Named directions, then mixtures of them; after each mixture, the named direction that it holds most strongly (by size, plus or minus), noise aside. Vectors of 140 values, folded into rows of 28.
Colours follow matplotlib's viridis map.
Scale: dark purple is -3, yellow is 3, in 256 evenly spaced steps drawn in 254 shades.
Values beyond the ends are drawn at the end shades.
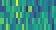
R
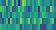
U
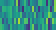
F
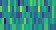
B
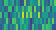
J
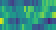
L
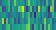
F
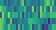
J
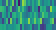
U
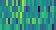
U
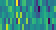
R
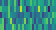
B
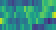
L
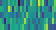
B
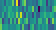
F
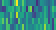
R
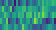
L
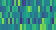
U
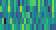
B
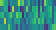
B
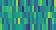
F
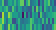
J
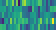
U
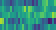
L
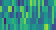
B
